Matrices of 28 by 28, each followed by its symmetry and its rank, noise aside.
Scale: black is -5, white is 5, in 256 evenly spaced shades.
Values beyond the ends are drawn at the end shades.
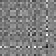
symmetric, rank two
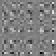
antisymmetric, rank two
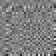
symmetric, rank two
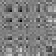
symmetric, rank two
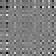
symmetric, rank one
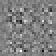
no symmetry, rank two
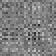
no symmetry, rank two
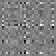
antisymmetric, rank two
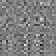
no symmetry, rank three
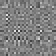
no symmetry, rank three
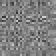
no symmetry, rank three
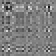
no symmetry, rank two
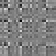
symmetric, rank one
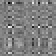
no symmetry, rank one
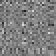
no symmetry, rank three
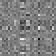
no symmetry, rank two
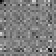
symmetric, rank three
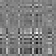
no symmetry, rank one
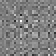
symmetric, rank two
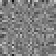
no symmetry, rank three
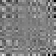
no symmetry, rank two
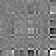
symmetric, rank one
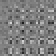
symmetric, rank one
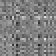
antisymmetric, rank two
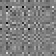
symmetric, rank two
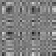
symmetric, rank one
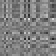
no symmetry, rank one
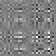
no symmetry, rank two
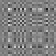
symmetric, rank one
